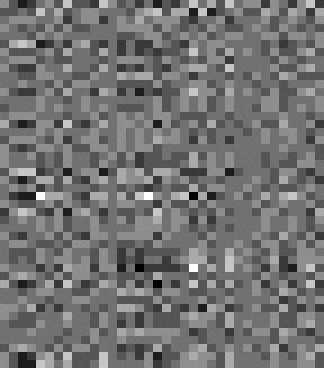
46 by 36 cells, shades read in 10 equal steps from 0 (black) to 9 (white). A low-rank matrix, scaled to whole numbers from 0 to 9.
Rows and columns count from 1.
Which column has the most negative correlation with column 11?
22
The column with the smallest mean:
3
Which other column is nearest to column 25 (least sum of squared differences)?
2
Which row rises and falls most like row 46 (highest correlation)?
45
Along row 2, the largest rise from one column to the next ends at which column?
23
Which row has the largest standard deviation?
25
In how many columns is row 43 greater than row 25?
12
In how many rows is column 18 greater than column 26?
17
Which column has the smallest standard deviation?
13
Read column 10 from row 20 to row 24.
4 4 5 2 4
